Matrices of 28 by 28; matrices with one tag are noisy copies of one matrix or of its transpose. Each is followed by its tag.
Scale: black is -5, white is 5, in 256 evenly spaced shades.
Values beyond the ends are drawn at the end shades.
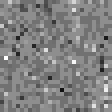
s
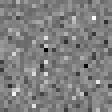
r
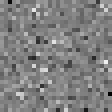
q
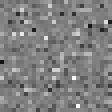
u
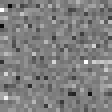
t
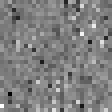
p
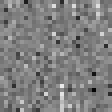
t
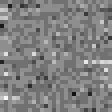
t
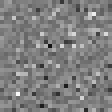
r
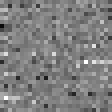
t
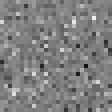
r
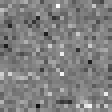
s
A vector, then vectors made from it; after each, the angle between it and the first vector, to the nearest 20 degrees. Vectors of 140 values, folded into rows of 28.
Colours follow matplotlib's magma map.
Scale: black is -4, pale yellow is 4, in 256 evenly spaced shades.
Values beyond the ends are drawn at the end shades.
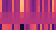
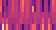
60 degrees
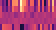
40 degrees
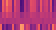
160 degrees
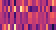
60 degrees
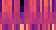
160 degrees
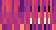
120 degrees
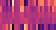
60 degrees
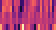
140 degrees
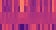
20 degrees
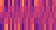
60 degrees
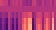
100 degrees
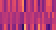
80 degrees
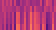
100 degrees
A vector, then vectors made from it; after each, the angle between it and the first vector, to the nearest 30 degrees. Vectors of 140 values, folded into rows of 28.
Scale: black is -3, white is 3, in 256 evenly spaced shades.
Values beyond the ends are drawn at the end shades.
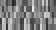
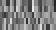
60 degrees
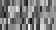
60 degrees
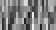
120 degrees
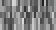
120 degrees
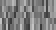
150 degrees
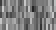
120 degrees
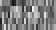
60 degrees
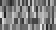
60 degrees
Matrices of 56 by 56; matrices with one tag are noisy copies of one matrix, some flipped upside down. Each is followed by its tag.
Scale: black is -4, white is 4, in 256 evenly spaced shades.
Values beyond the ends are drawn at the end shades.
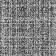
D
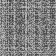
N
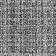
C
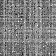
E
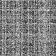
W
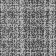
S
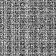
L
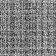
C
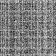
C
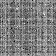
C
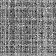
C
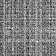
E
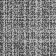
E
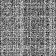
S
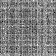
C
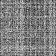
S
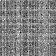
W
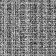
L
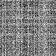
W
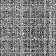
S
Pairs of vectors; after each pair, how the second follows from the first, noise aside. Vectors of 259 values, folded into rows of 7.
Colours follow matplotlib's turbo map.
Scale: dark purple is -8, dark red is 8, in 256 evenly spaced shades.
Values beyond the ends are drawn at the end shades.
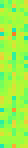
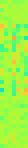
reversed, partly zeroed.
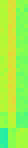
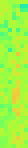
reversed, partly zeroed.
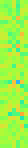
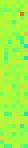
wrapped around, negated, partly zeroed.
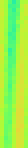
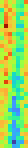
reversed, scaled up.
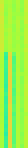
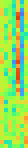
reversed, scaled up.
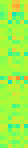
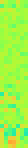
reversed, partly zeroed.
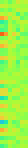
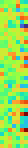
reversed, scaled up.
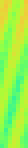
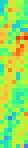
wrapped around, scaled up.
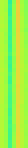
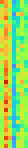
wrapped around, negated, scaled up.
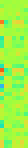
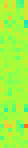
reversed, partly zeroed.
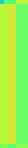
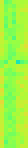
wrapped around, shrunk.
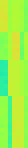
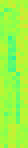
wrapped around, shrunk.
